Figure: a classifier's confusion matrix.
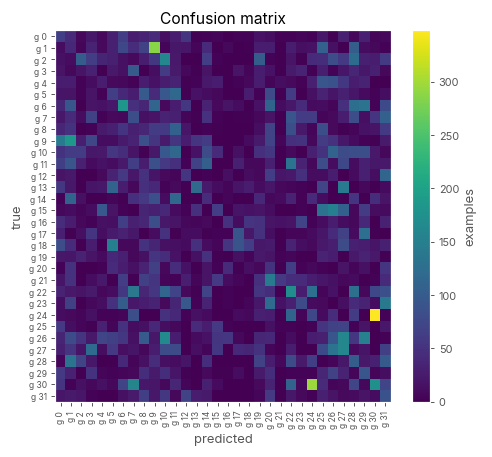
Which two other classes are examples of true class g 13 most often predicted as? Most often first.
g 27, g 5
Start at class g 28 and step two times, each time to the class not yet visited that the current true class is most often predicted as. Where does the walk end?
g 9
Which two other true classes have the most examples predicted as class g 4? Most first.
g 15, g 26
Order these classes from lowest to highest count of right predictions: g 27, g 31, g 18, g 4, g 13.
g 4, g 18, g 31, g 13, g 27
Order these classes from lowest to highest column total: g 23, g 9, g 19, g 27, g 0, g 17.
g 17, g 23, g 19, g 0, g 27, g 9
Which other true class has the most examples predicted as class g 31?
g 23
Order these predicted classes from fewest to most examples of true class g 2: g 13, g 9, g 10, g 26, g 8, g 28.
g 13, g 8, g 9, g 26, g 28, g 10
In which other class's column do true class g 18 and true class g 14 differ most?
g 5
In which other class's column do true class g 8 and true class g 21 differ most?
g 11
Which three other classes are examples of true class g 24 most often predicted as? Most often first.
g 30, g 22, g 7
